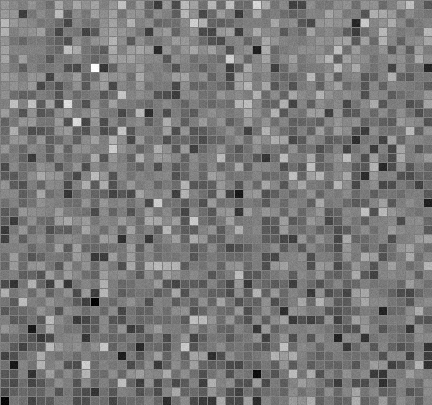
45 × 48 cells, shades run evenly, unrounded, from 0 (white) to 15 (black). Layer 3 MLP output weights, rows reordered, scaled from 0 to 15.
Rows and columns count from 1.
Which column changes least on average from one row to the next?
34
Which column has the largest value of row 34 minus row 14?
11
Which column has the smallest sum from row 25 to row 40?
12
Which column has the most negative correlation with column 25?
27
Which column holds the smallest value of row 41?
10
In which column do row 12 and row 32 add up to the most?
33
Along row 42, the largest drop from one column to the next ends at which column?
30
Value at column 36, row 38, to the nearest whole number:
7
